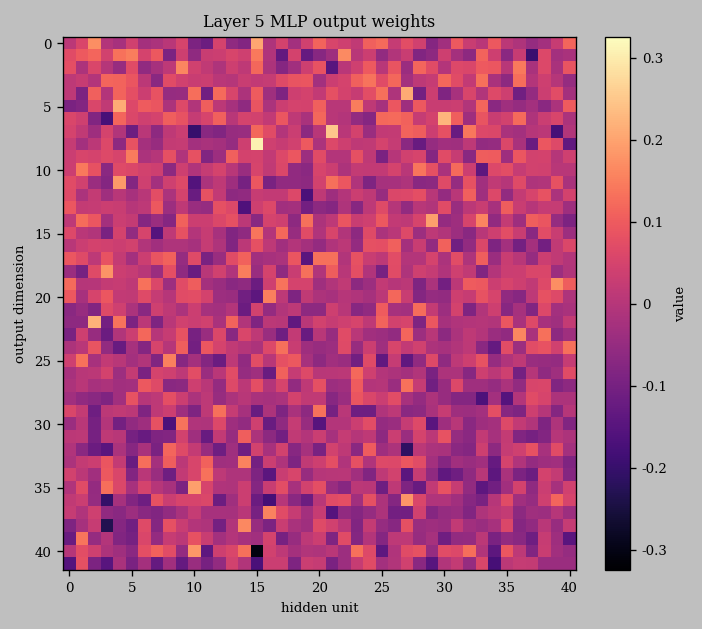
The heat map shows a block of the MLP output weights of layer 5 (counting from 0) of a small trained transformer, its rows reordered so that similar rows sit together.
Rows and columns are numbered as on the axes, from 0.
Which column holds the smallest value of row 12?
19
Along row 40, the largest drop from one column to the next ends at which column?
15
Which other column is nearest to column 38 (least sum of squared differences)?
22
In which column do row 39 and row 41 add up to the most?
1
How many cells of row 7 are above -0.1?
37
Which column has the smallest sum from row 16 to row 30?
30
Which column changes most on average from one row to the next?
27
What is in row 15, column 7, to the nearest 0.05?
-0.15
